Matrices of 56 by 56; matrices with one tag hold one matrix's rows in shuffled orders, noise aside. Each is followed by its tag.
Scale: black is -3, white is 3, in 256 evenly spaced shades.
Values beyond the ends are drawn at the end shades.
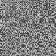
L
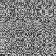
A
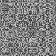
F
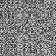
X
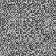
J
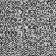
X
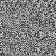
L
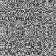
A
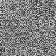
L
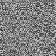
L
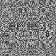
F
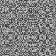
F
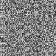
A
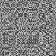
F
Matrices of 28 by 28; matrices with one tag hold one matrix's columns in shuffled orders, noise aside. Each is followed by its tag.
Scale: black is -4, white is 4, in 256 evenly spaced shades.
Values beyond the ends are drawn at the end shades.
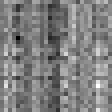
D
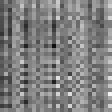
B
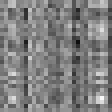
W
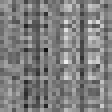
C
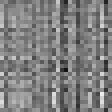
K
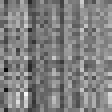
K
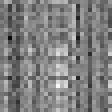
D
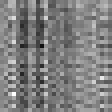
B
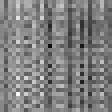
B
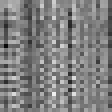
B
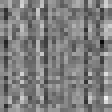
W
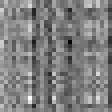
W
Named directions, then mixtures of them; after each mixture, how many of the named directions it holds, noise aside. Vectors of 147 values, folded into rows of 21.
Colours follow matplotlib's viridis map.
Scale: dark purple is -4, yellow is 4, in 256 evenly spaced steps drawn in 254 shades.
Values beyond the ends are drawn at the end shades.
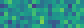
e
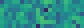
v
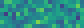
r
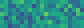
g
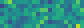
three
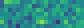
four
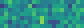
one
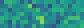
two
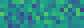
one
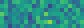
two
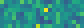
one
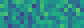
one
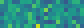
two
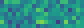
four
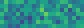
two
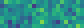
three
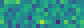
four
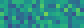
one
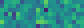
two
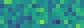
three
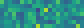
one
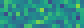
one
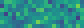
one
